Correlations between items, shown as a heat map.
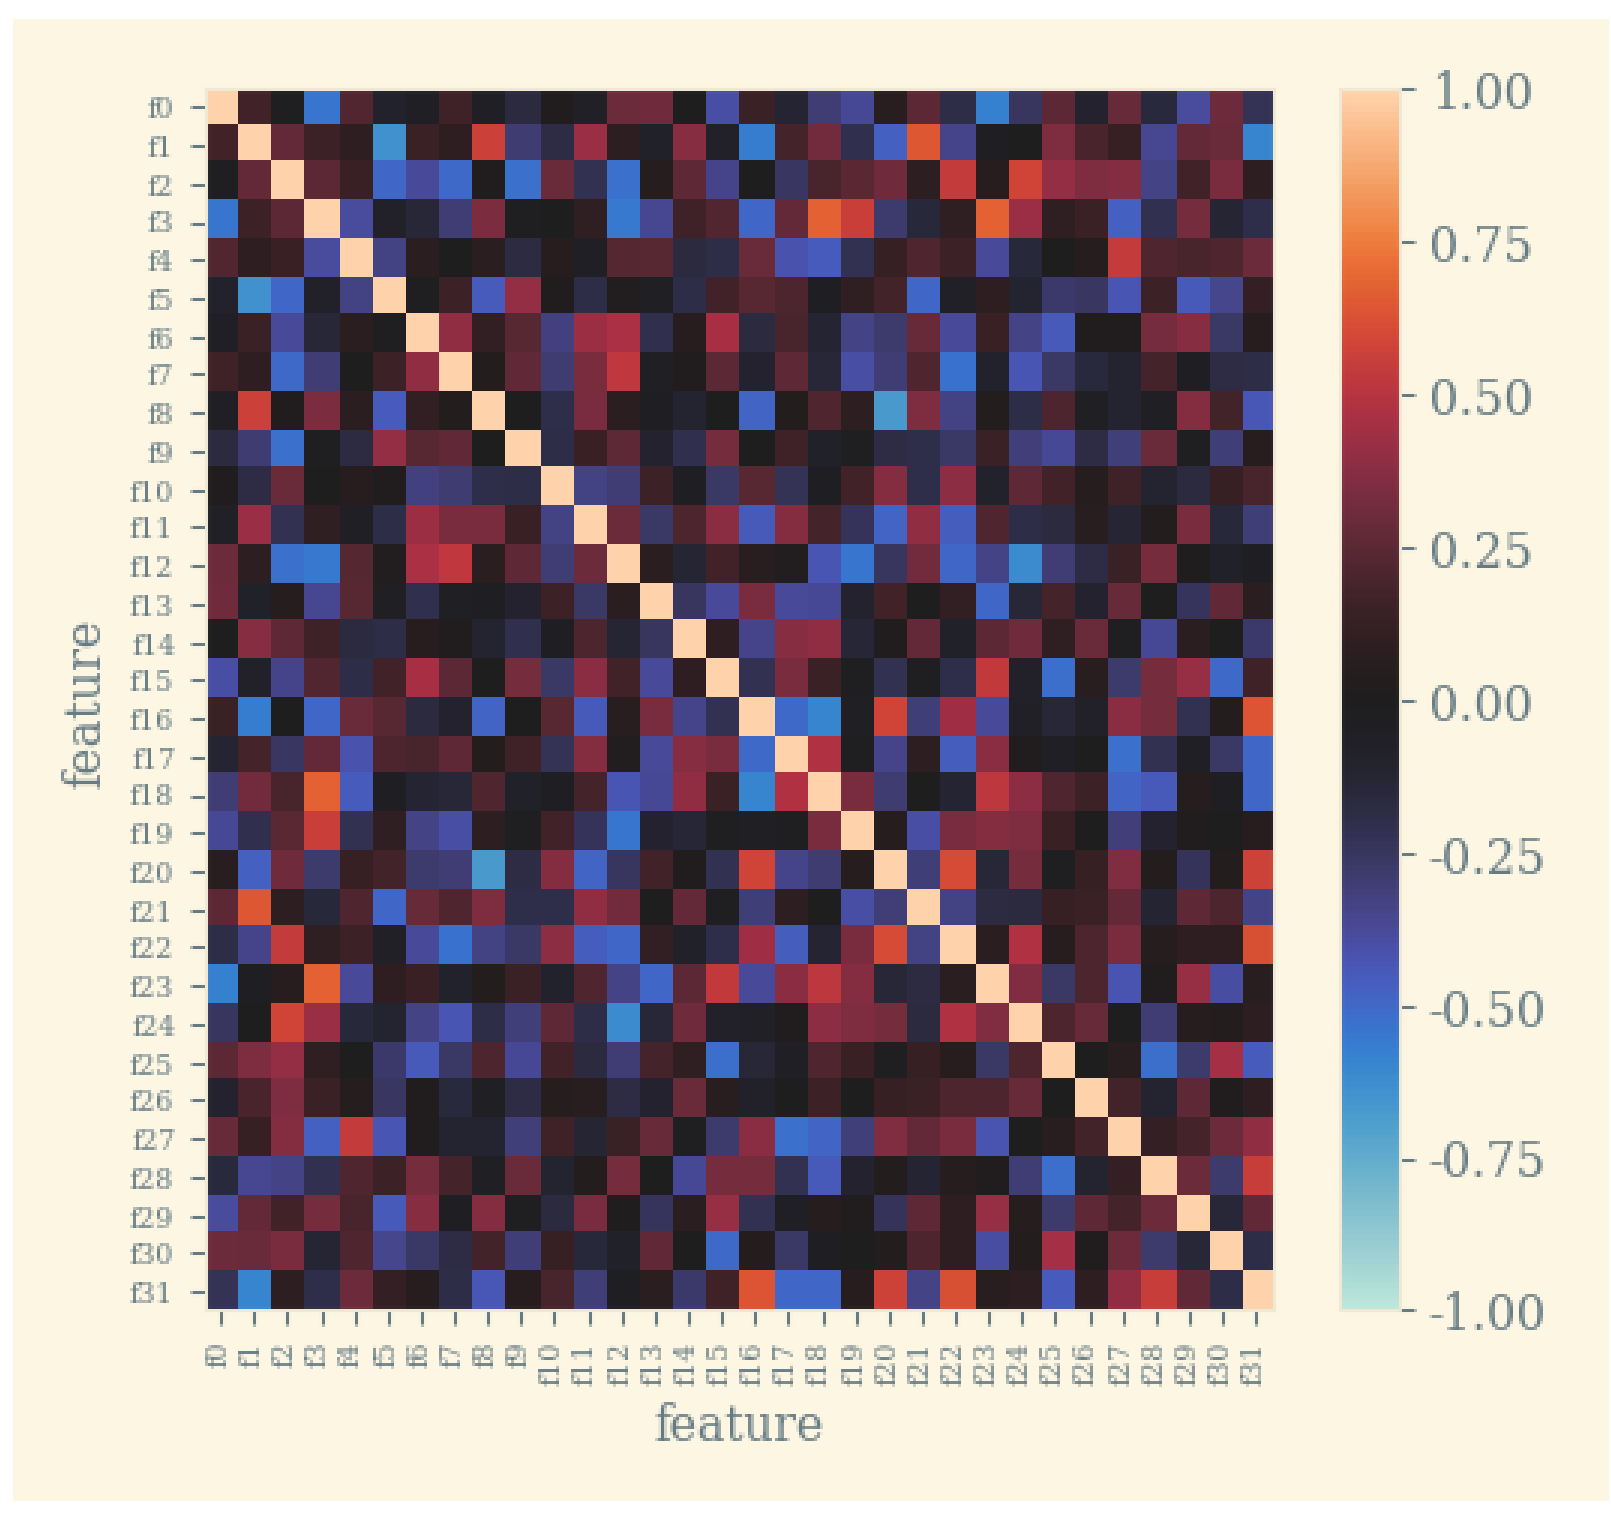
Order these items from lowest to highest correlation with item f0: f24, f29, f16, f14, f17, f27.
f29, f24, f17, f14, f16, f27
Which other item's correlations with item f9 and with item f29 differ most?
f5
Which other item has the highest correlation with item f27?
f4
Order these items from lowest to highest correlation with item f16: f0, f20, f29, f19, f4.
f29, f19, f0, f4, f20
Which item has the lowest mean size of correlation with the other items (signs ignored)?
f26
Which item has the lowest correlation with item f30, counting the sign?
f15
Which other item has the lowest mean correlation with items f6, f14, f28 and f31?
f25
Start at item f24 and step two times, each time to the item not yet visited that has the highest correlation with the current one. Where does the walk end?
f22
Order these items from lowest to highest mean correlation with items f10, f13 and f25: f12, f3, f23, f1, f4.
f23, f12, f3, f1, f4
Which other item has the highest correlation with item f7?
f12
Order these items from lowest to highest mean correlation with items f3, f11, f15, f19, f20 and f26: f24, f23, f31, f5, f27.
f27, f5, f31, f24, f23
